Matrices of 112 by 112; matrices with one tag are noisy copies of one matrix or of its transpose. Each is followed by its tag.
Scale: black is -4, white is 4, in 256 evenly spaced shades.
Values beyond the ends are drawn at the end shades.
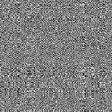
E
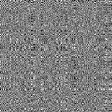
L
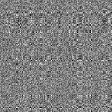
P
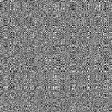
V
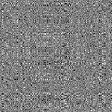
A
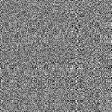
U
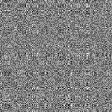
V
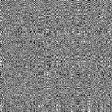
L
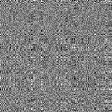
L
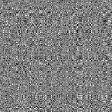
P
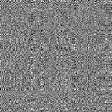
L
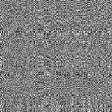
L
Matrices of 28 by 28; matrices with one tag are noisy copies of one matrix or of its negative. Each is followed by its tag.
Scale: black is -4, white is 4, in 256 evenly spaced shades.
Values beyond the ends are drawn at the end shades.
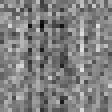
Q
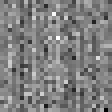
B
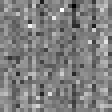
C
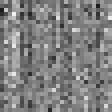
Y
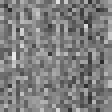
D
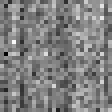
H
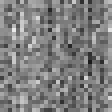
D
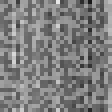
D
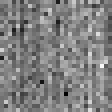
D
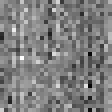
D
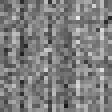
H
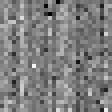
H
